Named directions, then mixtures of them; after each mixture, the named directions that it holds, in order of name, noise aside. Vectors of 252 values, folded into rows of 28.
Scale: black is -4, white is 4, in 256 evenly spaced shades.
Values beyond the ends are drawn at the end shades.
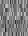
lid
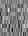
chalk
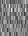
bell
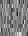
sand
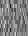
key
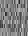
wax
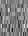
chalk.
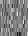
sand.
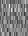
bell.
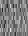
key.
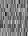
wax.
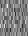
key, wax.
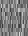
chalk, sand, wax.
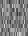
bell, sand.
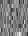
sand.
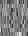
sand.
